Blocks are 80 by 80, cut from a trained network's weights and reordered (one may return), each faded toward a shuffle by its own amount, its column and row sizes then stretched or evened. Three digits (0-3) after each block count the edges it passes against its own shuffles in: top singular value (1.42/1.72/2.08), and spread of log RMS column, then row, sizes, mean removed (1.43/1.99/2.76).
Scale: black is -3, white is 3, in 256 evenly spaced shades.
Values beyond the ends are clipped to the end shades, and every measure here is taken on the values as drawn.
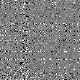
0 3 3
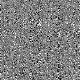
0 2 1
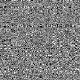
2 1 2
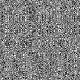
3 1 0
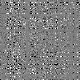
1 3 3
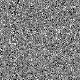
0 2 1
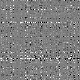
1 3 3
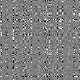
3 3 3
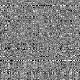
2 1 3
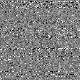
2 0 3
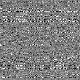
3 0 3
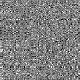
3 1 2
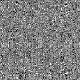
2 1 0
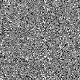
1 1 1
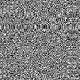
2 0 0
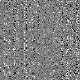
1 3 1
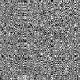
3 2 1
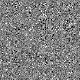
0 2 1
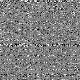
2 0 3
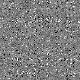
0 2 2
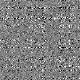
1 2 3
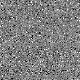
0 1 2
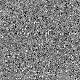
0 0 0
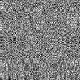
2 0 1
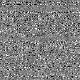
1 0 3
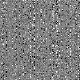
0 3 0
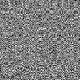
3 0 2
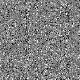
1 2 0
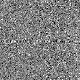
1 1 0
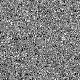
1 0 1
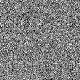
1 0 0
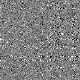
0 2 2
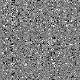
0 2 2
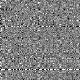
3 1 2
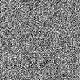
2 0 0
